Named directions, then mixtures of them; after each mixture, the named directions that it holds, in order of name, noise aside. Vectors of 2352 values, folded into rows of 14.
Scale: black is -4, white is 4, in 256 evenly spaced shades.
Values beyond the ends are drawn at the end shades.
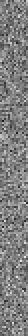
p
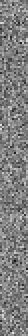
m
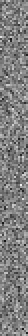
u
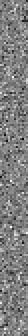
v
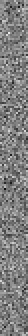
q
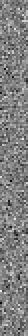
p, v.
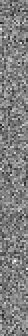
m.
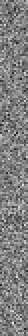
m, p, q.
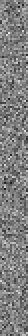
q.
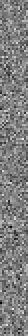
p, q, v.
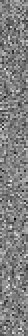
m, p, v.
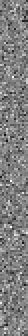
v.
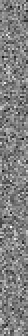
q, v.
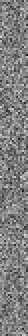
q, u.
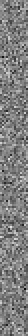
p, q, v.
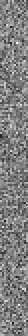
p.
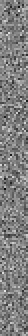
q.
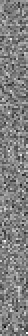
q, u.
